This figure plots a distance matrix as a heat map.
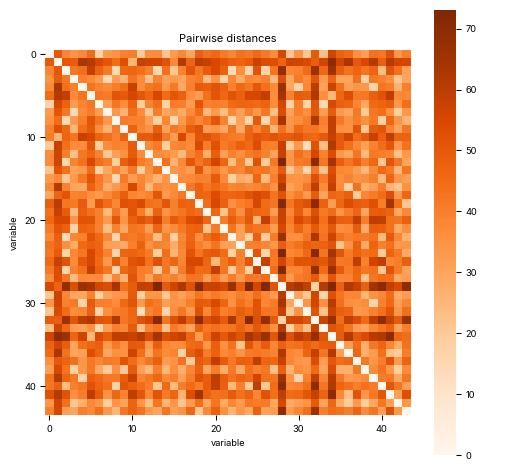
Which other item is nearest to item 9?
38
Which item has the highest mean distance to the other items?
28
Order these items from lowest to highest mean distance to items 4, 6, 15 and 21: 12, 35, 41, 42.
42, 12, 35, 41
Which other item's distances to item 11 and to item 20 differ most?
31
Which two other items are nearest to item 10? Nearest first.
1, 15
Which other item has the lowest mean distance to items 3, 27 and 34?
7
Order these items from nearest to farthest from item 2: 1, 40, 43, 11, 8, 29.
8, 40, 43, 29, 11, 1
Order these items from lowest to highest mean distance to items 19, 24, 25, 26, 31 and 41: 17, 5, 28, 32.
17, 5, 32, 28
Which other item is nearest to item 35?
23
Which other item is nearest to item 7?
3
